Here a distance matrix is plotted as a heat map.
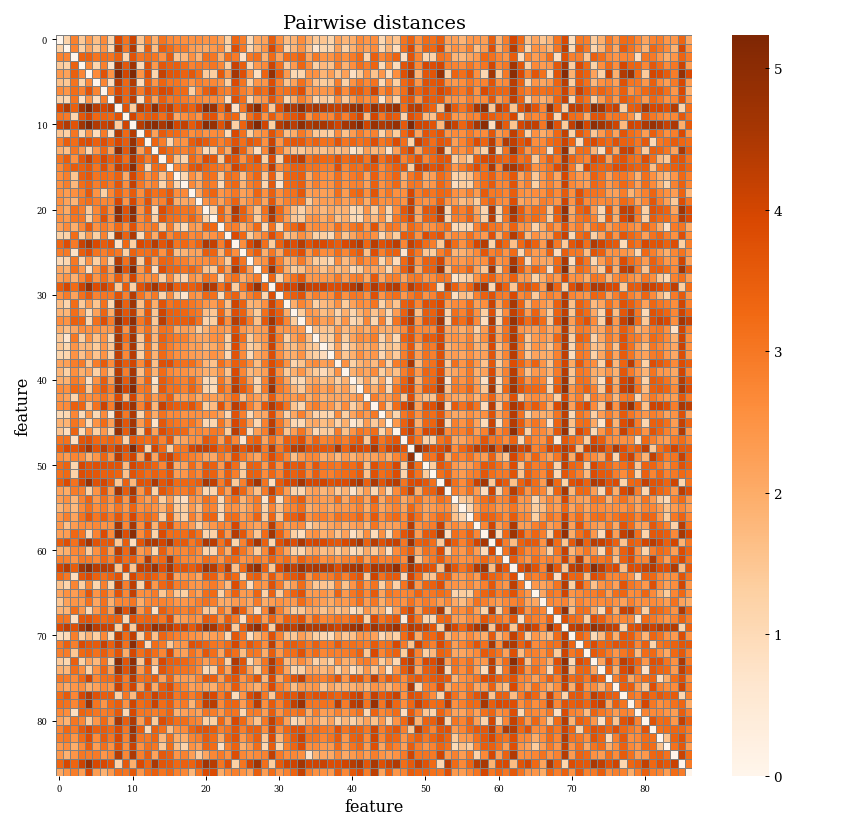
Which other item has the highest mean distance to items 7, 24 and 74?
48
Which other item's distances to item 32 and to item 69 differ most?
4
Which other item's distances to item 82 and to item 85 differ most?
69
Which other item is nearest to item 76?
49
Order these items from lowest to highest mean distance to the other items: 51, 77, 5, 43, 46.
5, 46, 51, 43, 77
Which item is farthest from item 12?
10
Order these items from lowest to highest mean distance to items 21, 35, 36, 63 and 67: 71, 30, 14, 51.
30, 51, 71, 14
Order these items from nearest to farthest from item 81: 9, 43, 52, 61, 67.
9, 67, 52, 43, 61
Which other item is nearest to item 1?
35
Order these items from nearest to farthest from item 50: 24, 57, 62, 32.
57, 24, 32, 62
